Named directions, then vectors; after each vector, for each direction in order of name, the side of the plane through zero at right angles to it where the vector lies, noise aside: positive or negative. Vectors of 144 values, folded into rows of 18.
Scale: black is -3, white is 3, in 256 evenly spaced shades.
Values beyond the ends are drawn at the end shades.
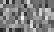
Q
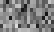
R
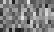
positive, negative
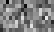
positive, positive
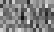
negative, positive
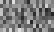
negative, positive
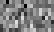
positive, positive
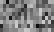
positive, positive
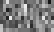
negative, negative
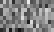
positive, negative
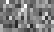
negative, negative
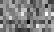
positive, negative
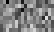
positive, positive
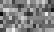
positive, negative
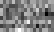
negative, positive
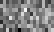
positive, negative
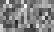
negative, negative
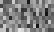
negative, positive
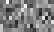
negative, negative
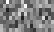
negative, negative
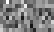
negative, negative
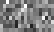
negative, negative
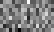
positive, negative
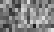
positive, negative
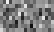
negative, negative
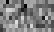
positive, positive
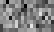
positive, positive
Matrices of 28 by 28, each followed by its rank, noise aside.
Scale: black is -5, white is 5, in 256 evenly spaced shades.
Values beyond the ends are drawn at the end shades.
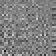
four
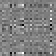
two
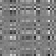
one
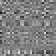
three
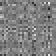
four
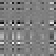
one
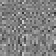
four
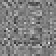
four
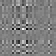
one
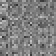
four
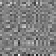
three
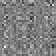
four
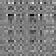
two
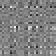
three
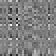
two
